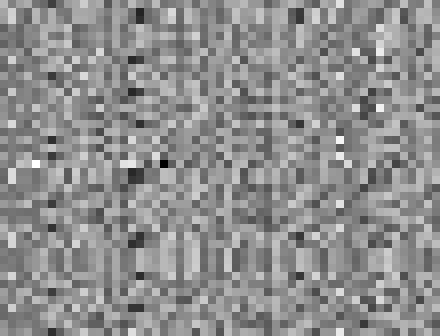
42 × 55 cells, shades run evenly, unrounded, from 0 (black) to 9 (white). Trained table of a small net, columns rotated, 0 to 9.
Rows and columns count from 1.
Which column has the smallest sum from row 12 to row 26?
34
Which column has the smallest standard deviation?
27
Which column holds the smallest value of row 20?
7
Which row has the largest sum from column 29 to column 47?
20
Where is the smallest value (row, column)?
21, 21
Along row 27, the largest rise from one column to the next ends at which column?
14
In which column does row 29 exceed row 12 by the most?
17
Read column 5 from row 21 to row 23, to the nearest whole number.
9 4 4
